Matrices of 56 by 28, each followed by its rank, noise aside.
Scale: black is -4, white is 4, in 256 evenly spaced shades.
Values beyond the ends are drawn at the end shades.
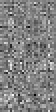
five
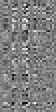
three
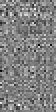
seven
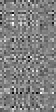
three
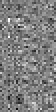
four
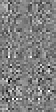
three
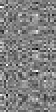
four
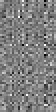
three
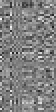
four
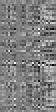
three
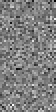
six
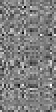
four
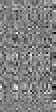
four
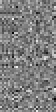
six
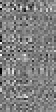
four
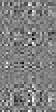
three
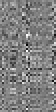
three
